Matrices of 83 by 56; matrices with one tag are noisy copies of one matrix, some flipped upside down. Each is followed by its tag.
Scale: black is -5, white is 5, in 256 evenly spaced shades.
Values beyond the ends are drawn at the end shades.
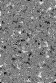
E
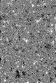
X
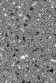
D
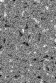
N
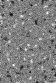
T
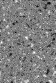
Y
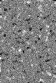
E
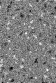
T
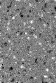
T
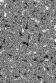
N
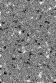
E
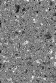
X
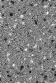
T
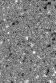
Y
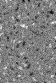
D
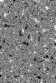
N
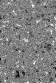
X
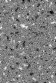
D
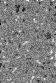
X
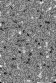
E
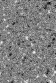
Y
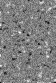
E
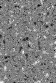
N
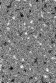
T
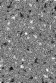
T
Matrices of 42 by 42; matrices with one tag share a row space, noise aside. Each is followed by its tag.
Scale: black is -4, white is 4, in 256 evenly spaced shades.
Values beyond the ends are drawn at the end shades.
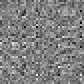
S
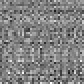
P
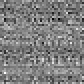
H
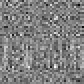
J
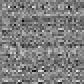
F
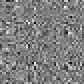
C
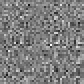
J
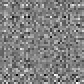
J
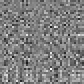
J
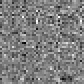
S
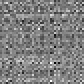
P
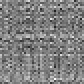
P
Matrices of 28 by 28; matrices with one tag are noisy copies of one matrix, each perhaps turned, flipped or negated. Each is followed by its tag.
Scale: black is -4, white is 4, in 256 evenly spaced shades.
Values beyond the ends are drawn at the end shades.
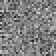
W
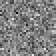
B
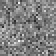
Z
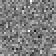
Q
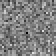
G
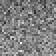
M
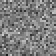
B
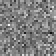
B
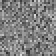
W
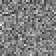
Q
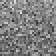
M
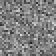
Q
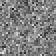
Z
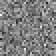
Q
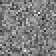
B
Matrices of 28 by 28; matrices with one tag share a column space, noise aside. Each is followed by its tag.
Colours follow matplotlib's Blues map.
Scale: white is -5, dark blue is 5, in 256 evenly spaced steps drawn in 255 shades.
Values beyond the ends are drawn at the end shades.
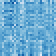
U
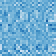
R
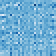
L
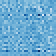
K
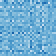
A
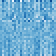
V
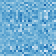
R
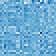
A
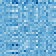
A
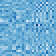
R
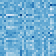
L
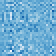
R
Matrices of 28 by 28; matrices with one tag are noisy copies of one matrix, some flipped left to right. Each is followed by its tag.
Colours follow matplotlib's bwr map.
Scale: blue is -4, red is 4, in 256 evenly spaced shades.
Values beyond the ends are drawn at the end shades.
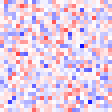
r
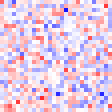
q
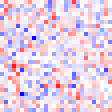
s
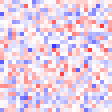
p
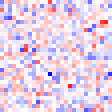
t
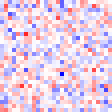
s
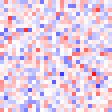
t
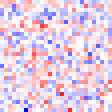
p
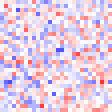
q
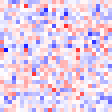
p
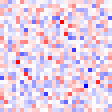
r
